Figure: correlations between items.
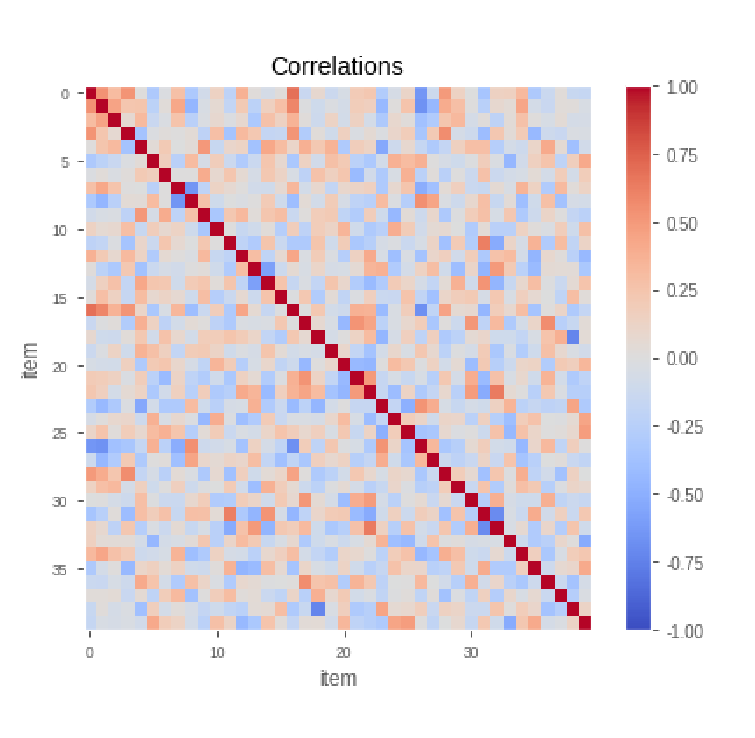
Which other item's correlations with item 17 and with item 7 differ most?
36
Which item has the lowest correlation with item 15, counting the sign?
27
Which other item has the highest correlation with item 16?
0
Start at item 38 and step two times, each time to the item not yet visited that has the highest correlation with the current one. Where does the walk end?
26
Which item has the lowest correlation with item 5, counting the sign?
33
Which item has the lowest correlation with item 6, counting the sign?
21
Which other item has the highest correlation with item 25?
39
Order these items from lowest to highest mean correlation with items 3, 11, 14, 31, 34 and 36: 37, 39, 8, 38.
38, 37, 8, 39
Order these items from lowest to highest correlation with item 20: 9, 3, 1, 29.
9, 1, 29, 3
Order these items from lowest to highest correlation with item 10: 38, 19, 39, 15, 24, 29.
15, 38, 29, 19, 39, 24
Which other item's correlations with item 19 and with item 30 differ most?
22
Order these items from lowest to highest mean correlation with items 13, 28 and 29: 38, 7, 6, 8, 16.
6, 8, 7, 38, 16
